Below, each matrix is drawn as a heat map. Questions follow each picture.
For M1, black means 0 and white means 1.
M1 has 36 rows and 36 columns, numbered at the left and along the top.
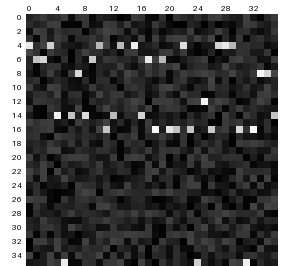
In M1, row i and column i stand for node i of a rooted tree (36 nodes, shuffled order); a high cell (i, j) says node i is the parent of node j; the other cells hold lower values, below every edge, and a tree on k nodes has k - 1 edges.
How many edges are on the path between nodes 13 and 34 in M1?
4
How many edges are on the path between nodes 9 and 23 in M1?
4
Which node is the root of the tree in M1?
14
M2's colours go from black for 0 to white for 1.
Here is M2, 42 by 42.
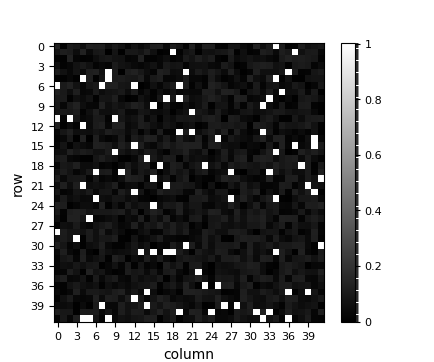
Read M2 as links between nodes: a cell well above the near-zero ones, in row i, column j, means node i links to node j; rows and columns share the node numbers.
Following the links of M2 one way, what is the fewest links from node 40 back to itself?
3
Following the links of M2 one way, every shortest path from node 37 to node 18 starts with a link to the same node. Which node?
node 14
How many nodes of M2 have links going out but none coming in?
4
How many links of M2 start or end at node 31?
6
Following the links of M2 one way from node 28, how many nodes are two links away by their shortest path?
1
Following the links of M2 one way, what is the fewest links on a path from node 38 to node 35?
7
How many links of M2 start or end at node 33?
3
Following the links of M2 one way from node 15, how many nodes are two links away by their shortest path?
8
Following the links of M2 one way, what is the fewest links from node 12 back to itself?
4
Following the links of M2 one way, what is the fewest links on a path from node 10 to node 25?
4
